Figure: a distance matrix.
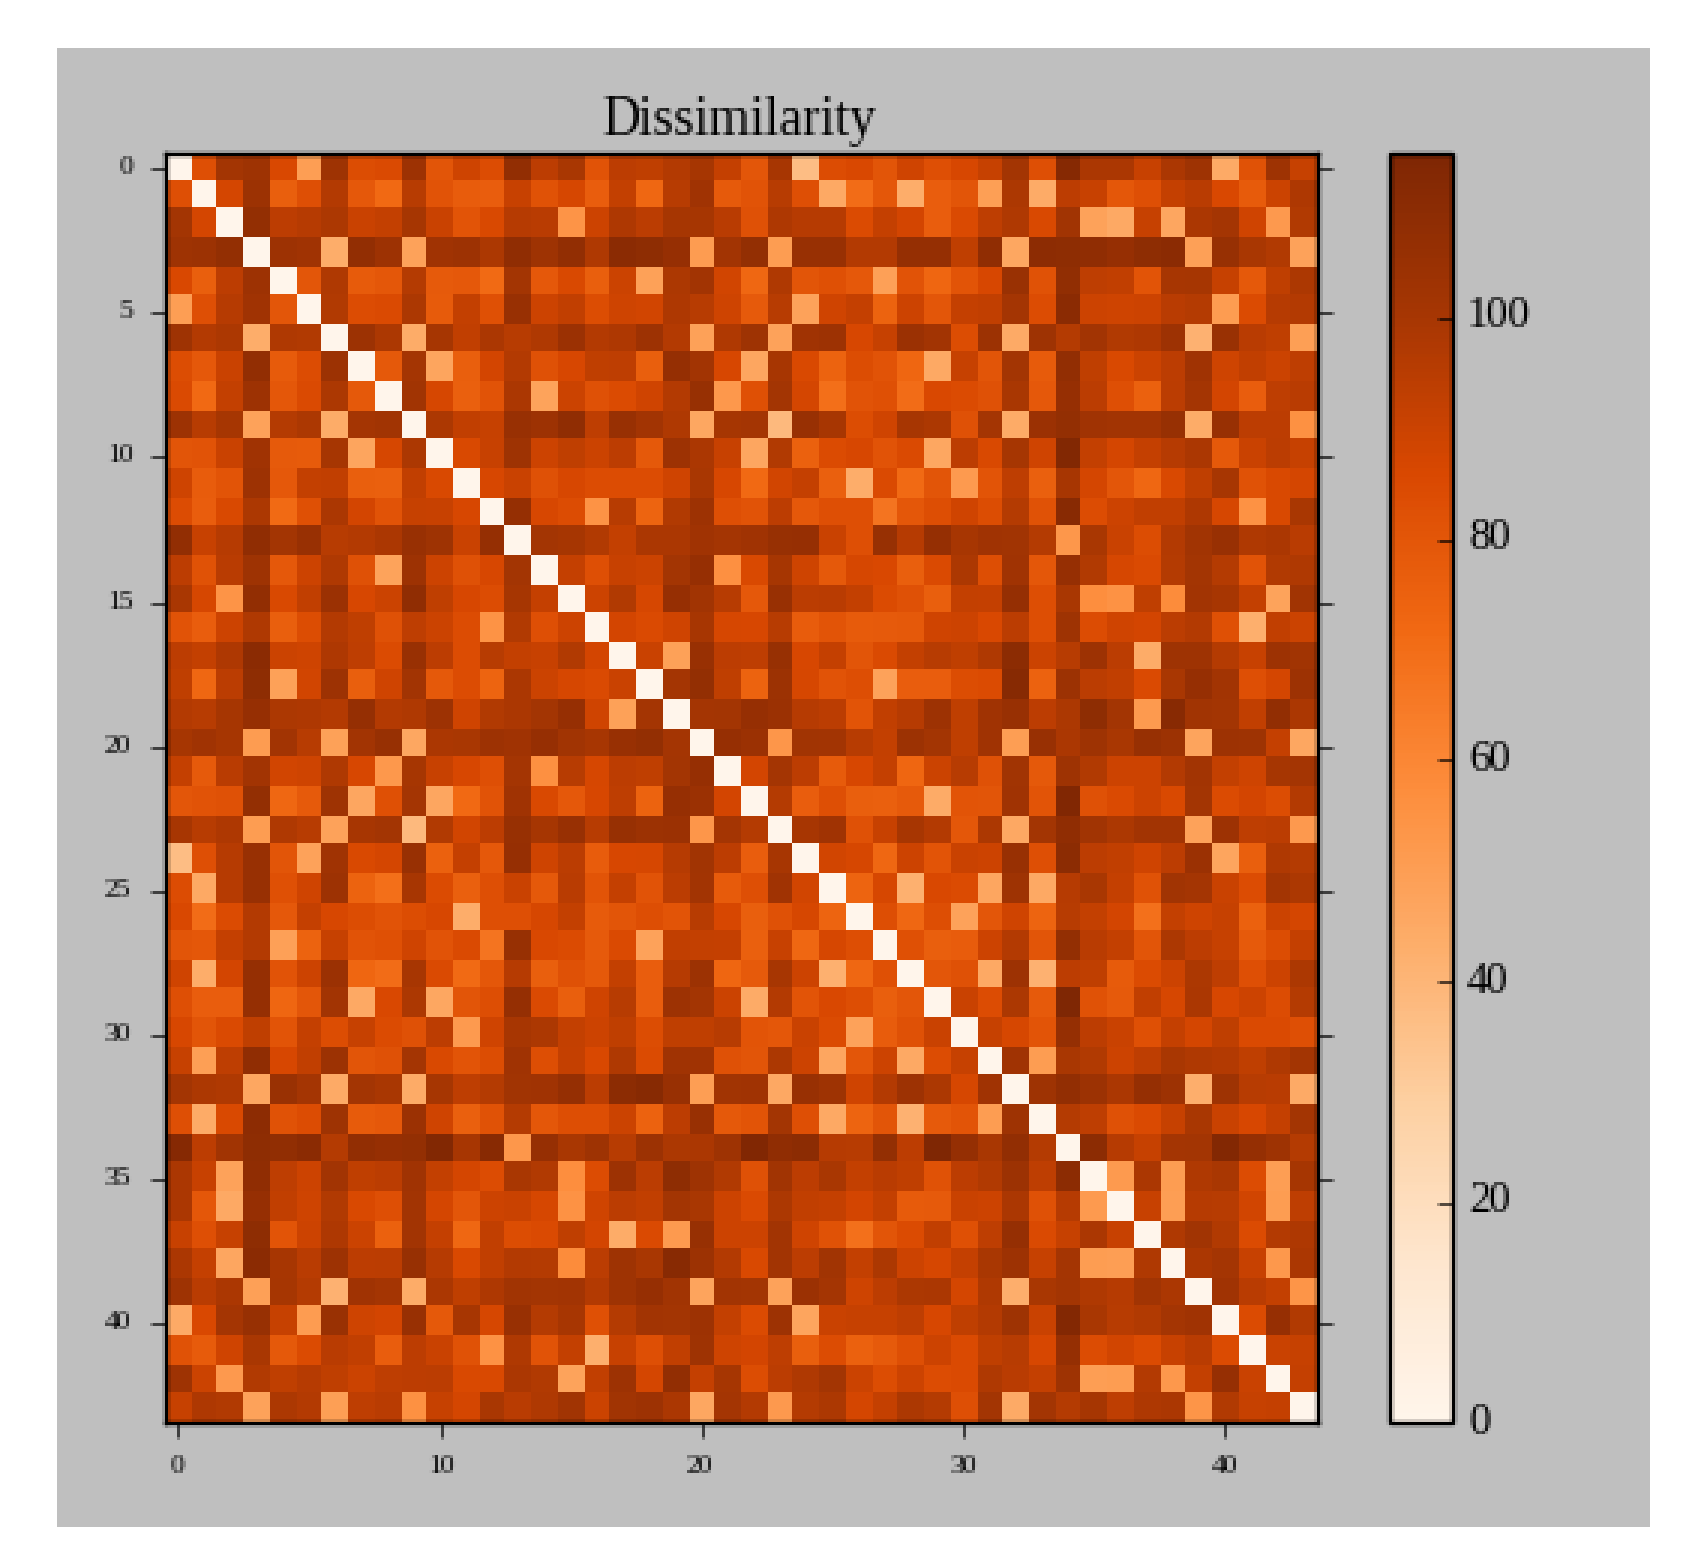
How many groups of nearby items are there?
11
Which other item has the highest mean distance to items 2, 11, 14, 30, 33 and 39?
34
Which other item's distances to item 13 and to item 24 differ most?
0
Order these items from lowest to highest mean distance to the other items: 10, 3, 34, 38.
10, 38, 3, 34
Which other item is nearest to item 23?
9
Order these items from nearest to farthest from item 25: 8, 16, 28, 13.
28, 8, 16, 13
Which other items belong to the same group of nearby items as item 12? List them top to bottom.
16, 41
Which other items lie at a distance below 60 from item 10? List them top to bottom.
7, 22, 29
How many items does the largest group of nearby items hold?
8
